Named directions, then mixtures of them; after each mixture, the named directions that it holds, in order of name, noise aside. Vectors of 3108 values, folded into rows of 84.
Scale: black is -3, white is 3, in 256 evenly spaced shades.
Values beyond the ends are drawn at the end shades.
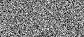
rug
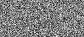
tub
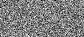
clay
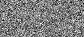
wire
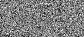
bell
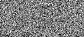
bell, tub.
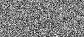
tub.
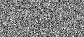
tub.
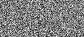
clay, tub.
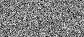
clay, tub, wire.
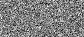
bell, wire.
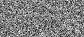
rug, tub, wire.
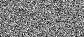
bell, clay, rug.
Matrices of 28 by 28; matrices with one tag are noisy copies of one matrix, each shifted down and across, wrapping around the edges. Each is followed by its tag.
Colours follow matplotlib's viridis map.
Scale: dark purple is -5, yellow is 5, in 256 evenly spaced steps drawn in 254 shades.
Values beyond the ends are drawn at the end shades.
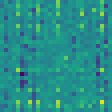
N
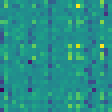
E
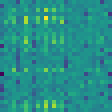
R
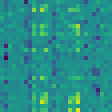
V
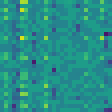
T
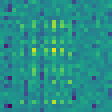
R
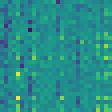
E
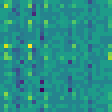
E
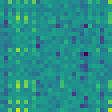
R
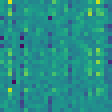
E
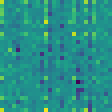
N
